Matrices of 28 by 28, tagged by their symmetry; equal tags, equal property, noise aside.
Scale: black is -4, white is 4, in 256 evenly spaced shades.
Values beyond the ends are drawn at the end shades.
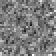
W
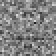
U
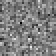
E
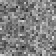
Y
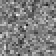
E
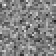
W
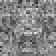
U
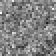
W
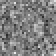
Y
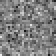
E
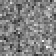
Y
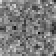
Y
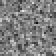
E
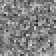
W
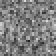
U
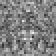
U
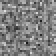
Y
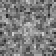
U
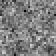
W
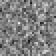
Y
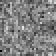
Y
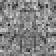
U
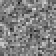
W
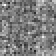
Y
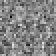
U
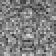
U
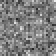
Y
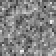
W
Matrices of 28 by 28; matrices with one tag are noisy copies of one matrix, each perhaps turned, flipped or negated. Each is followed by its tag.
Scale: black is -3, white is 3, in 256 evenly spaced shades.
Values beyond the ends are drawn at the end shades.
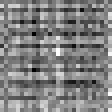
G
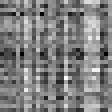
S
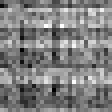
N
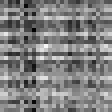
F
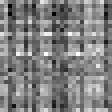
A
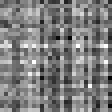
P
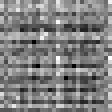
G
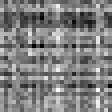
S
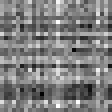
S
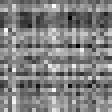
S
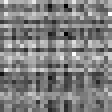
P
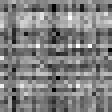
S
